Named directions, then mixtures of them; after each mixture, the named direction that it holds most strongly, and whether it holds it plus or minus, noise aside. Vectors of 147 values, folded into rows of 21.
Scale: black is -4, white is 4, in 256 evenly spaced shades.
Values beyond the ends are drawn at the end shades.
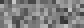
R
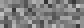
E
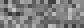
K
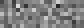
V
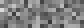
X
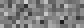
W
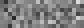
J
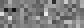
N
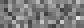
J, plus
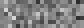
J, minus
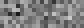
K, plus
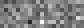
J, plus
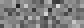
V, minus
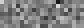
V, minus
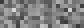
R, plus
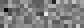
N, plus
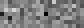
N, minus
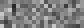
E, plus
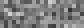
K, minus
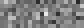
J, minus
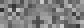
X, minus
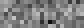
J, minus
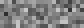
R, minus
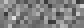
J, minus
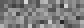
X, minus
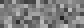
R, plus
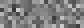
E, plus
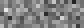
N, minus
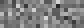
V, plus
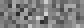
W, plus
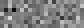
N, plus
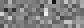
N, plus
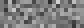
K, plus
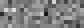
N, minus
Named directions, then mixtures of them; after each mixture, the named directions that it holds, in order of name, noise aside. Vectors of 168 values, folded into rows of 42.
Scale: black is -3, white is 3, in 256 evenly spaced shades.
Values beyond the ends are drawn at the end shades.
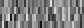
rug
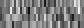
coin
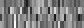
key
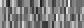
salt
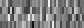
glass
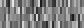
coin, salt.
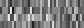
glass.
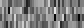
glass, key, salt.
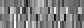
key.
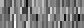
key, rug.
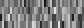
coin, key, rug.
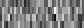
glass, key, rug.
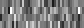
coin, key.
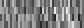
key, rug, salt.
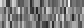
salt.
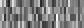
salt.
